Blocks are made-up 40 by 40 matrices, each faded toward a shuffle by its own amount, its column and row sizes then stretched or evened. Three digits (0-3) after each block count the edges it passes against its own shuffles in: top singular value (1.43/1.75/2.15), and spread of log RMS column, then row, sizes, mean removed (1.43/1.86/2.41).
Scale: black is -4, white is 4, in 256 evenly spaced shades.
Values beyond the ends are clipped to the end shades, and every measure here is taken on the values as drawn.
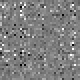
0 2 2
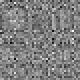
2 2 1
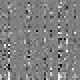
2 3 2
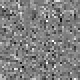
1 2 0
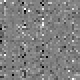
0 2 0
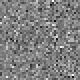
0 1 0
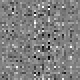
1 3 1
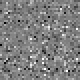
0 1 1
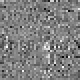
2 1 2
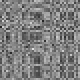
3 2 1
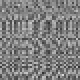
3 0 3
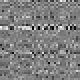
3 0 3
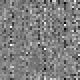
1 3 0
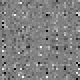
0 2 1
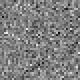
1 0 0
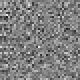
2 1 1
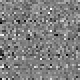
0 1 3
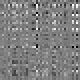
3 3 3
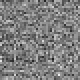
2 0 1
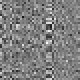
3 3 1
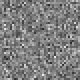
1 1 0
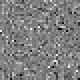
1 0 0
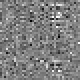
2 2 1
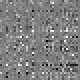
2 3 2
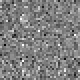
0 1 1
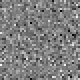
0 1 1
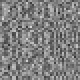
3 0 0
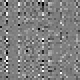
3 3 0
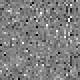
1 0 0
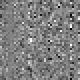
0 3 0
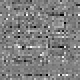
2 1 3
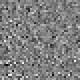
1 0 1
